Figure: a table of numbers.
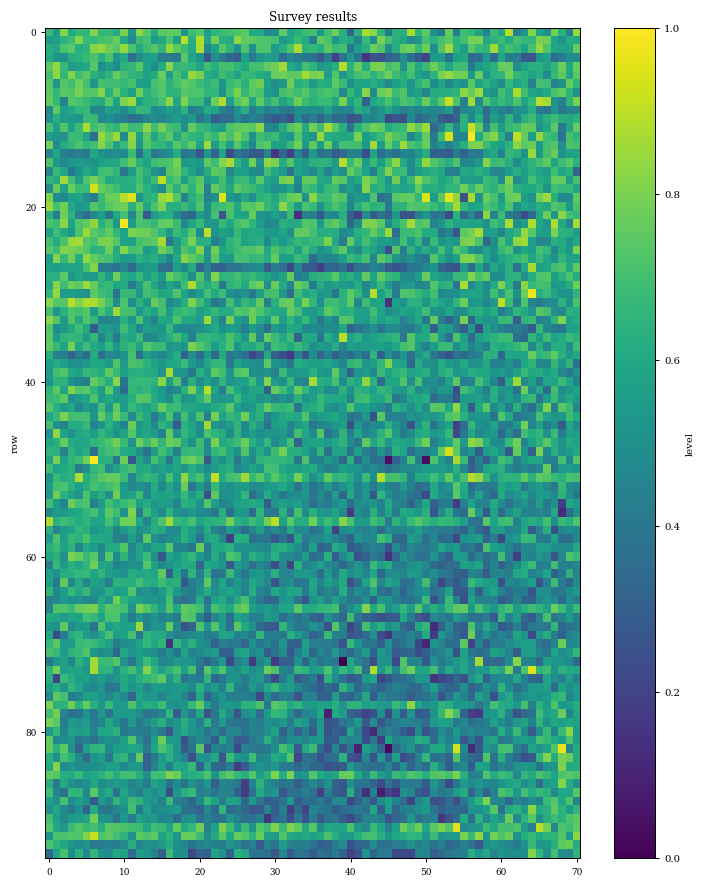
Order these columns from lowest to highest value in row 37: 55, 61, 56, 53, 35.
53, 55, 56, 35, 61
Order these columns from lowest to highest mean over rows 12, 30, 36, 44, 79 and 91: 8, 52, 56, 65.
56, 52, 8, 65
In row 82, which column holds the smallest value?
45
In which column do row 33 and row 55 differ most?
68
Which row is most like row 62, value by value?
57
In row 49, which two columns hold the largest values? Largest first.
6, 54
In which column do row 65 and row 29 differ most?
55
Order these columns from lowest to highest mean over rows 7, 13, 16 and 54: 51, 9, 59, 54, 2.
54, 51, 59, 2, 9
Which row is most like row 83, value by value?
21
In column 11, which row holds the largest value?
19
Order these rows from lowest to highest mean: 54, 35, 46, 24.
54, 46, 35, 24
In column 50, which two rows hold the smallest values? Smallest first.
49, 70
